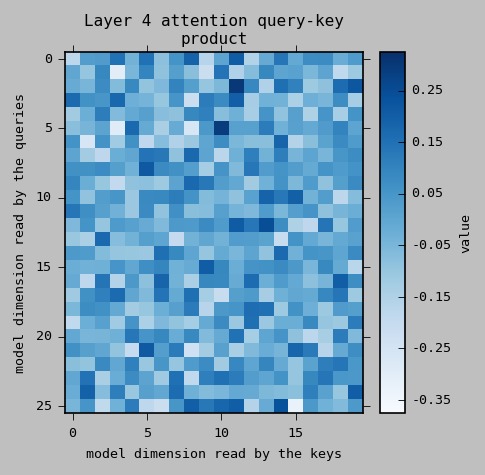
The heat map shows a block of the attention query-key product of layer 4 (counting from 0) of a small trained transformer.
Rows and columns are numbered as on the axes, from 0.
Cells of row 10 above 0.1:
4
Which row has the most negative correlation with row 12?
21
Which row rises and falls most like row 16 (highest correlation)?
6
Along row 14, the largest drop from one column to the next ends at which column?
15
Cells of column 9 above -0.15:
23
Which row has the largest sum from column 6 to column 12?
12
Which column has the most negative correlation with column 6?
10
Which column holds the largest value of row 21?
5
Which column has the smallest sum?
3
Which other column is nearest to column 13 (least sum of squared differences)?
17
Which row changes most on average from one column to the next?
25
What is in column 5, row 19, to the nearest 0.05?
-0.15
